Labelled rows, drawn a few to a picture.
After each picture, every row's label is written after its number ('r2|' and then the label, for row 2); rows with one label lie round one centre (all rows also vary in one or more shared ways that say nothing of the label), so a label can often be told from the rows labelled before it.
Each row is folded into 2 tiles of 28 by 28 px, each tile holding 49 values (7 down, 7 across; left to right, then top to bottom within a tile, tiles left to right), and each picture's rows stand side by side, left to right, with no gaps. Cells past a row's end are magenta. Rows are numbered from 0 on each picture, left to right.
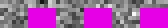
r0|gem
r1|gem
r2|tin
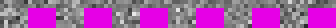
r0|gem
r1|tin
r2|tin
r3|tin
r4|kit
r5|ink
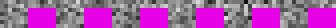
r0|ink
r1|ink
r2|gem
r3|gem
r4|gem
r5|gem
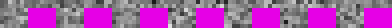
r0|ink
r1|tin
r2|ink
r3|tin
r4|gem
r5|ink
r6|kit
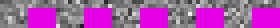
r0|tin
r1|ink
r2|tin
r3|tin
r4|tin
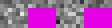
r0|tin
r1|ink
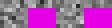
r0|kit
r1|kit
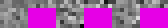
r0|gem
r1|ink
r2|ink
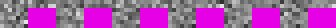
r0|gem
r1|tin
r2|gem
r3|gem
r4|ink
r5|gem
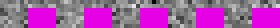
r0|kit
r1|ink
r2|ink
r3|kit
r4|gem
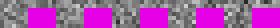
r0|kit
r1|ink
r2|tin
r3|kit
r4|gem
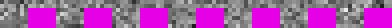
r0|gem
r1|gem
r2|kit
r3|ink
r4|kit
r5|kit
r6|tin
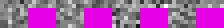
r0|tin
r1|kit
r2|ink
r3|gem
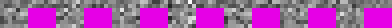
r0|tin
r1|tin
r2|tin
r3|ink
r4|tin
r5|tin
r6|gem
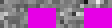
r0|gem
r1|tin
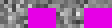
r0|tin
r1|tin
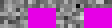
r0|gem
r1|kit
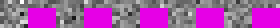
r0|ink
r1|gem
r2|kit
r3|tin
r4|gem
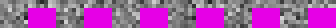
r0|gem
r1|tin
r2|tin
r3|gem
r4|gem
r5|gem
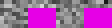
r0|gem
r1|tin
